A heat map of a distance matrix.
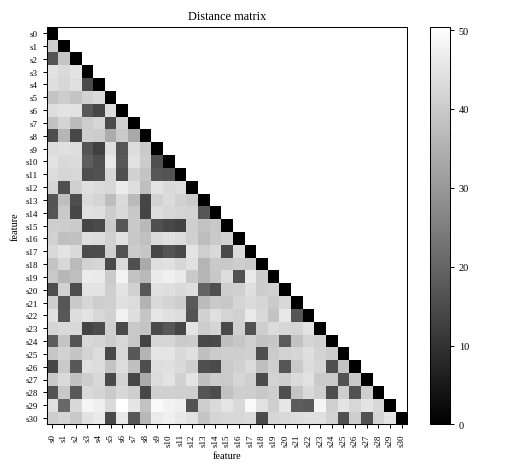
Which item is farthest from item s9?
s29
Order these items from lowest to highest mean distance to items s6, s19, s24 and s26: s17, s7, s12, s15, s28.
s28, s15, s17, s7, s12
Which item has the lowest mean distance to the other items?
s8
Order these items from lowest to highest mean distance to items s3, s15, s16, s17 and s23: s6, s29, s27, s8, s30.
s6, s8, s27, s30, s29
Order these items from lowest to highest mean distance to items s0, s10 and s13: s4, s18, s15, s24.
s24, s15, s4, s18
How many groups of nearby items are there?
5
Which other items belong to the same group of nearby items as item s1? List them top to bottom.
s12, s21, s22, s29
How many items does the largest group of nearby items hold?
9
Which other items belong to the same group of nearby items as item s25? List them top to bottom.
s5, s7, s18, s27, s30
